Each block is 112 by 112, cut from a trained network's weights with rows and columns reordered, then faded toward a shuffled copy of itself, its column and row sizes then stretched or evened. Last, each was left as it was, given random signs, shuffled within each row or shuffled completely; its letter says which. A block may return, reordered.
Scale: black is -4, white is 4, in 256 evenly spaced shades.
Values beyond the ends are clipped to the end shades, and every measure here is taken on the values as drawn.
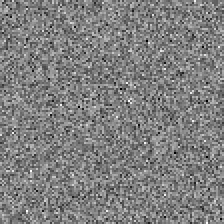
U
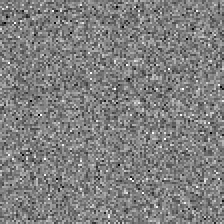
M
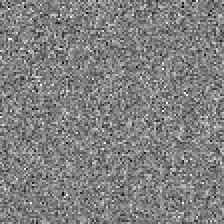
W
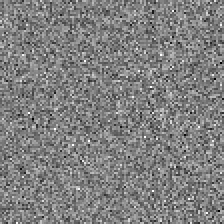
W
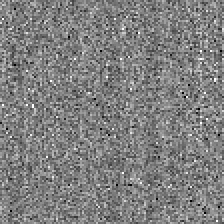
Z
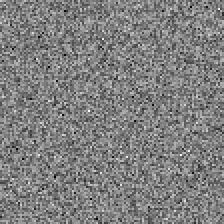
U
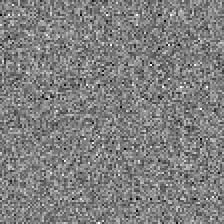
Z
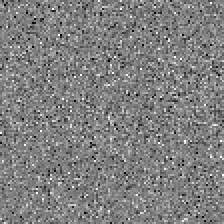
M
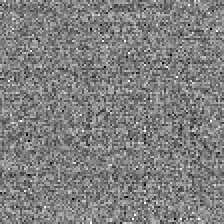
Z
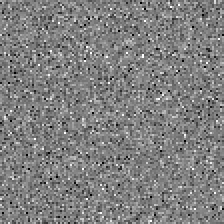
M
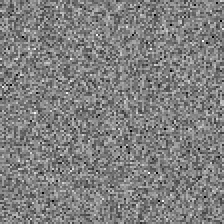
U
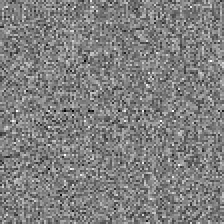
Z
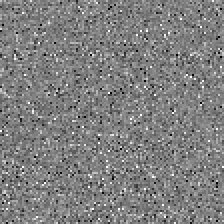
Z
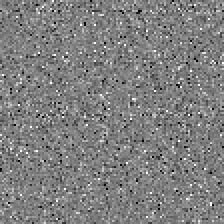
W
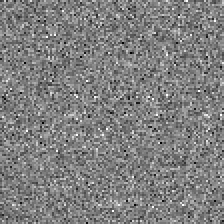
M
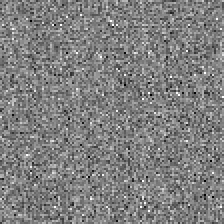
Z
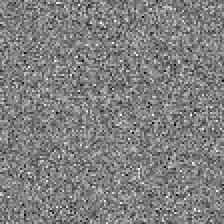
U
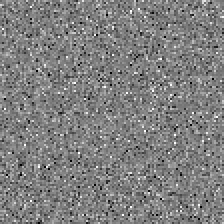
Z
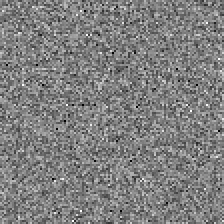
M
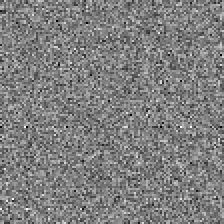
W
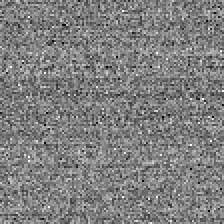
M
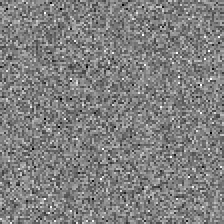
U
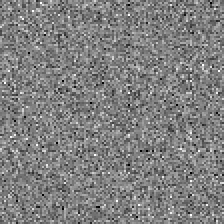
Z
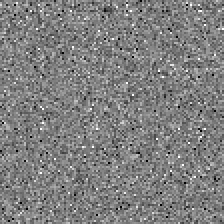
W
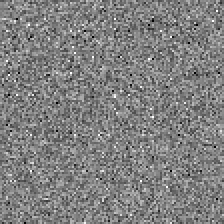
W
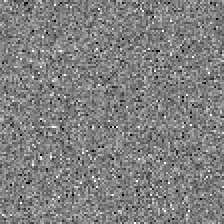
W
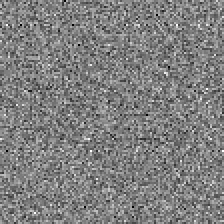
M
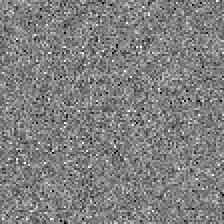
W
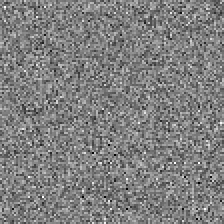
W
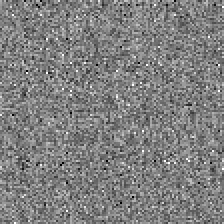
Z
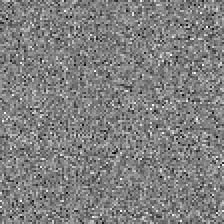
M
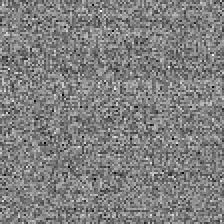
Z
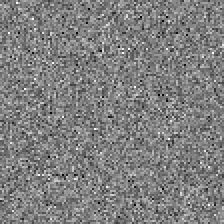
W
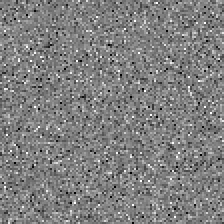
U
